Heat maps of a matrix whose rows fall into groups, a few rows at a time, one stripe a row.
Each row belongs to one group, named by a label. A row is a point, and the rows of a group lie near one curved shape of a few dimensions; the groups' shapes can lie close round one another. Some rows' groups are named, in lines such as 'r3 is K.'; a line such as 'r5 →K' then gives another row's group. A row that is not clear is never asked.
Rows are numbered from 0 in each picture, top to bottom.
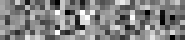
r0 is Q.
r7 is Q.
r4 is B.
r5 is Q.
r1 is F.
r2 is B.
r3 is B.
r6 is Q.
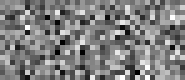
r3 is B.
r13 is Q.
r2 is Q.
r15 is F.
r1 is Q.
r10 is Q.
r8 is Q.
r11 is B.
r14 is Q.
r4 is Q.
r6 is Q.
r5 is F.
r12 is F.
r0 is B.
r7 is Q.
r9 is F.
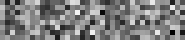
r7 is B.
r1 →B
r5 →Q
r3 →B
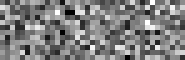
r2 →B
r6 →Q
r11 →Q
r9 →F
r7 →Q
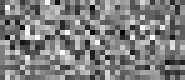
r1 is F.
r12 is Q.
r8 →B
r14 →Q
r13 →Q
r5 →Q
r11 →B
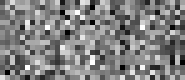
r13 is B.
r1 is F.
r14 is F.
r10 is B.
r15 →B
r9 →Q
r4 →B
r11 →F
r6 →Q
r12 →F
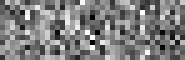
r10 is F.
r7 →F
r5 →Q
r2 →B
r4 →Q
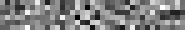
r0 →Q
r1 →Q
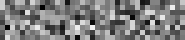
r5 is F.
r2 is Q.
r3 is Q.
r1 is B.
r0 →B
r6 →Q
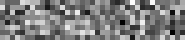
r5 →Q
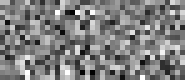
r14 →B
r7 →Q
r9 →Q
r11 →B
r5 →F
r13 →Q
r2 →B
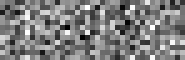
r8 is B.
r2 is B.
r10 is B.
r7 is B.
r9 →Q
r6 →B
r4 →Q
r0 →F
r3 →B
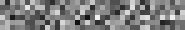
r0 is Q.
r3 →B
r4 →Q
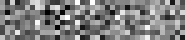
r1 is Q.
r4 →Q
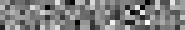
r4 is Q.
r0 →B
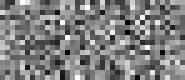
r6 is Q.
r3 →B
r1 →B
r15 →Q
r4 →Q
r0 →B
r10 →B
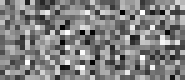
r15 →F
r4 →B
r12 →B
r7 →Q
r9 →Q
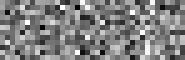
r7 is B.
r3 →B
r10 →F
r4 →B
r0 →Q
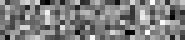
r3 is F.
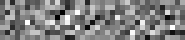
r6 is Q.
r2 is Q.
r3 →Q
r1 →B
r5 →B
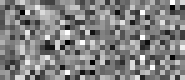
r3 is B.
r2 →Q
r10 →B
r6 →B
